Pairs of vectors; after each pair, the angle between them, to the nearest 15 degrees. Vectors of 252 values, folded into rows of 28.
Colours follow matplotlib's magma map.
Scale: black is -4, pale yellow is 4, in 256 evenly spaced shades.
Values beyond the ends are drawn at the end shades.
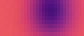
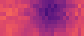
15 degrees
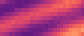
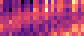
45 degrees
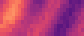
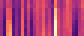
105 degrees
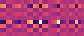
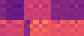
105 degrees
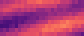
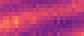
165 degrees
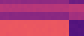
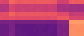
165 degrees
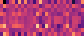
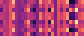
90 degrees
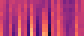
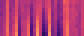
150 degrees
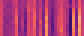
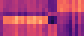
75 degrees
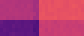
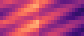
120 degrees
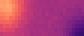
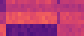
90 degrees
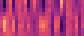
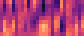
30 degrees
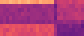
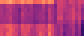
30 degrees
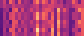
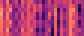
150 degrees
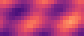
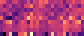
60 degrees
